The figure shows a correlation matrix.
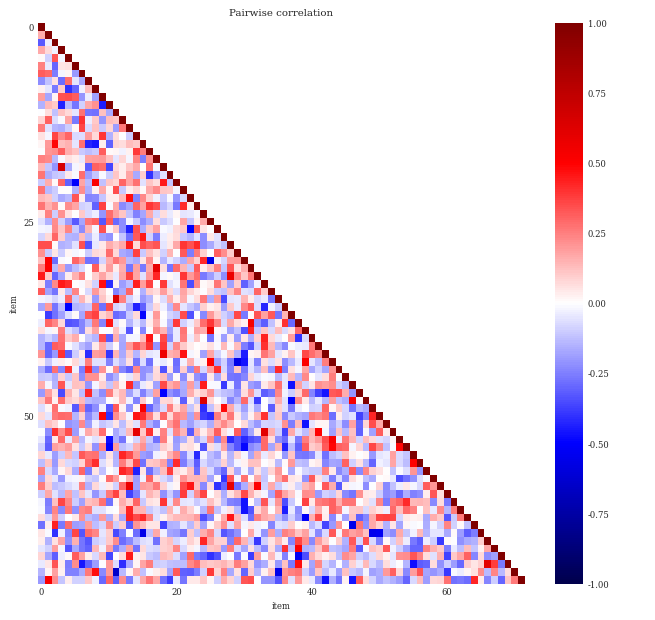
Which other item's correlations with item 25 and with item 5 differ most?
30
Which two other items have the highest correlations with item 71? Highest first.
1, 64
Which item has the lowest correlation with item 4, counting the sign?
36
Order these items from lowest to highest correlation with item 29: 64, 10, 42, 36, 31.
42, 36, 31, 64, 10
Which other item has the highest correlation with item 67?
38
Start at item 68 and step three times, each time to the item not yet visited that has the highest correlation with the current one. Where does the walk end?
28
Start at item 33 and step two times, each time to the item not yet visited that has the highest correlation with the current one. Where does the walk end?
14
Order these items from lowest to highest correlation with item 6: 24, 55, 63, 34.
34, 24, 63, 55
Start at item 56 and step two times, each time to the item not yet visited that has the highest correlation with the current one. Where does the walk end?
12
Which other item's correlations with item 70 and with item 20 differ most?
11
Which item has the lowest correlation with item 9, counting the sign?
10
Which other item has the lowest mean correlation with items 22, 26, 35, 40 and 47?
70
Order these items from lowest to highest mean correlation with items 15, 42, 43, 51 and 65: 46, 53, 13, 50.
50, 13, 46, 53
